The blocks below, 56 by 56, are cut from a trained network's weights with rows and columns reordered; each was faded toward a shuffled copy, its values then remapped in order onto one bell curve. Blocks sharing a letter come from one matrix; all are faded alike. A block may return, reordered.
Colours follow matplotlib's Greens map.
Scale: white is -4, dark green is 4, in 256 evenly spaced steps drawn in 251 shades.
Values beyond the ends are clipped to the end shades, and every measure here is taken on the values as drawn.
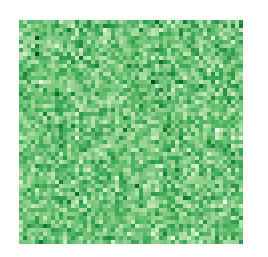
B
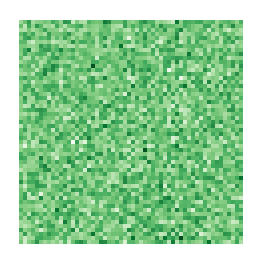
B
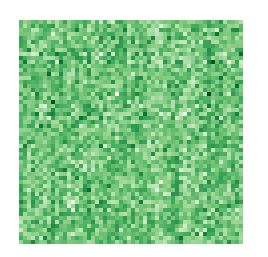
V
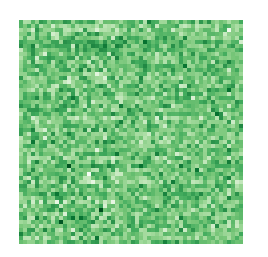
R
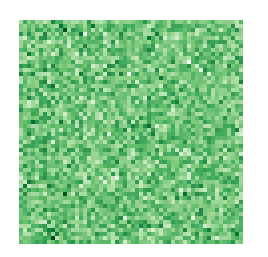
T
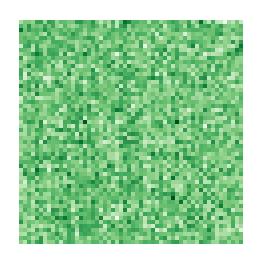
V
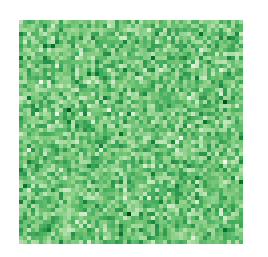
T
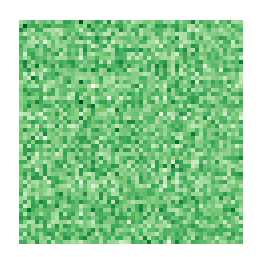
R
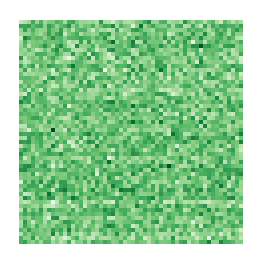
R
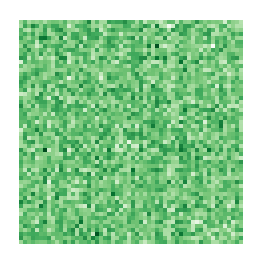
V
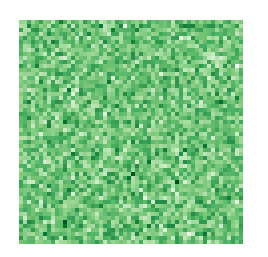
T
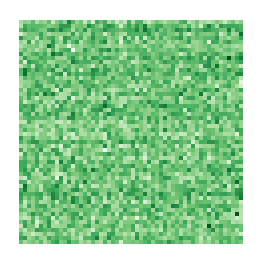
R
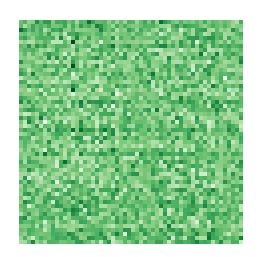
R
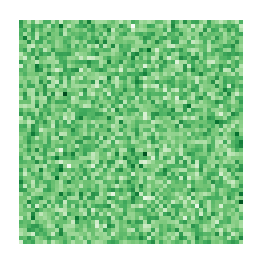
T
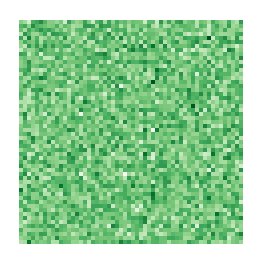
B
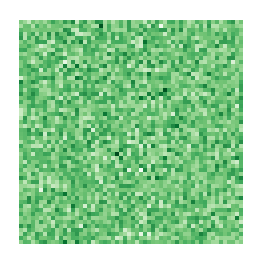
T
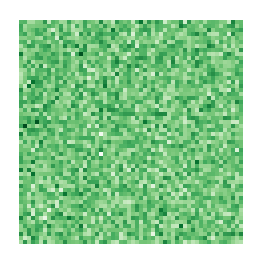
T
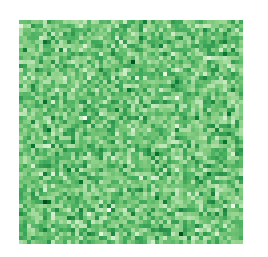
B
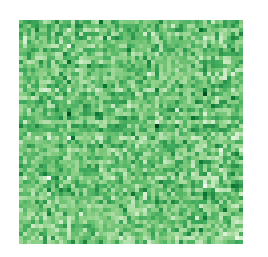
R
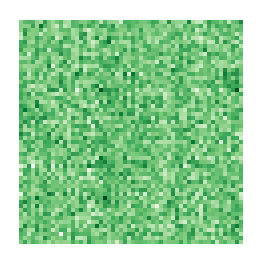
V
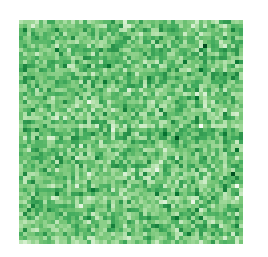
R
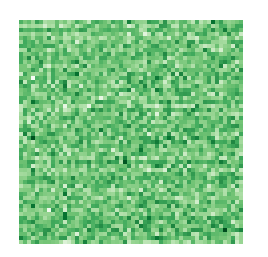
R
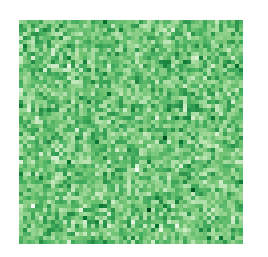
T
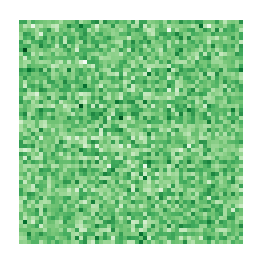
R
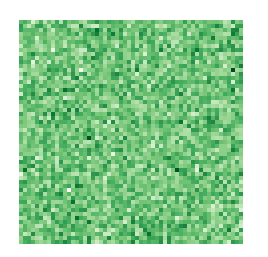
T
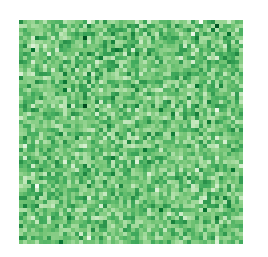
B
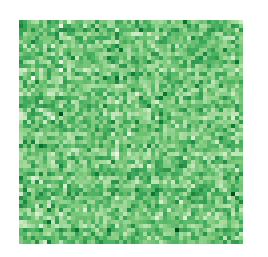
R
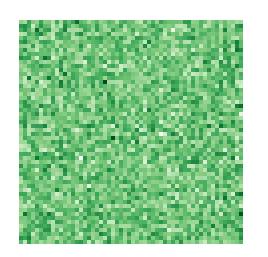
B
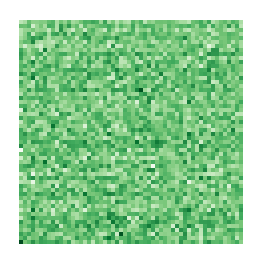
R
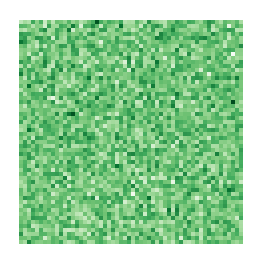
B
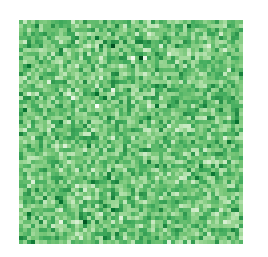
T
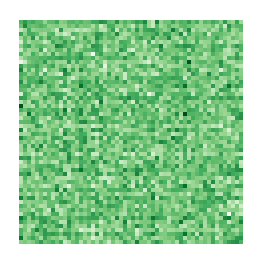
R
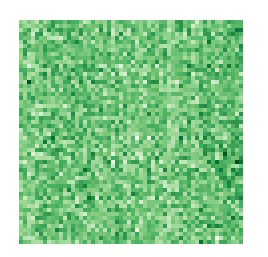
V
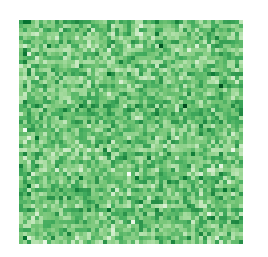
R
